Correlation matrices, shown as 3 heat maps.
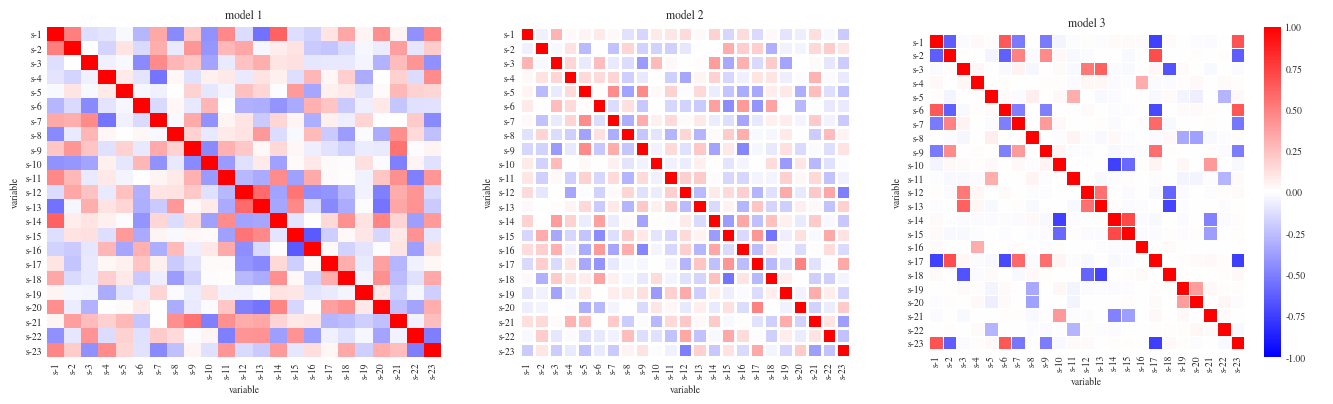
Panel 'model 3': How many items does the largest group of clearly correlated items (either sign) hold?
7
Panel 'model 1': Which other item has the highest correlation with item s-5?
s-15
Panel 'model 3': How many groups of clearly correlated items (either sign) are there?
6
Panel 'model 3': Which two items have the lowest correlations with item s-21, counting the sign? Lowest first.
s-14, s-15
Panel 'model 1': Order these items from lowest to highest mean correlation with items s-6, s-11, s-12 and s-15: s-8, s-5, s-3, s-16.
s-16, s-3, s-8, s-5
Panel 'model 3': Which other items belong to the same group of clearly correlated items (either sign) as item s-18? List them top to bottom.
s-3, s-12, s-13
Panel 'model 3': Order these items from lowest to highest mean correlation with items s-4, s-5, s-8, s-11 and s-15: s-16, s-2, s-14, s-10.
s-10, s-2, s-16, s-14
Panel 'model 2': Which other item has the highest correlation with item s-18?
s-6
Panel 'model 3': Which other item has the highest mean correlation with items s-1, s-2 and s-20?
s-19
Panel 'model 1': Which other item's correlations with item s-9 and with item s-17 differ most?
s-21
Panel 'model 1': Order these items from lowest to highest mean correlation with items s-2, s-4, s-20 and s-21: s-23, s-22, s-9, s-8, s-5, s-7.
s-22, s-7, s-8, s-5, s-9, s-23
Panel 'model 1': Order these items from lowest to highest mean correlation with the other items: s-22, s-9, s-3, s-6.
s-6, s-22, s-3, s-9
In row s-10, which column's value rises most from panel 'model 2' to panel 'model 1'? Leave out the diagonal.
s-19
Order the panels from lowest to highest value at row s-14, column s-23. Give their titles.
model 2, model 3, model 1
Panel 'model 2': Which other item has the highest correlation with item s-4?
s-21
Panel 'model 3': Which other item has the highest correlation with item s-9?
s-17
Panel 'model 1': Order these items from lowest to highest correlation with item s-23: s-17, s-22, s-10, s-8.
s-22, s-8, s-10, s-17
